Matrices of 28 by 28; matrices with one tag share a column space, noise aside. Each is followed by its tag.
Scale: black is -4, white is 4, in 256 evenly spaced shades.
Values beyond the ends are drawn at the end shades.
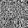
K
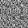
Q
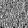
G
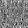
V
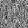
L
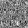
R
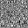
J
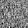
G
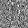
Q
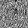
Q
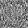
Q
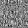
J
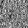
V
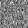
R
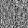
L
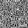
K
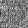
L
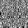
G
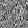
Q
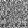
K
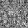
J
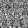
G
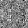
L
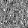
R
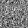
K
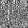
V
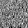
G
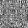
V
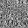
J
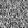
G
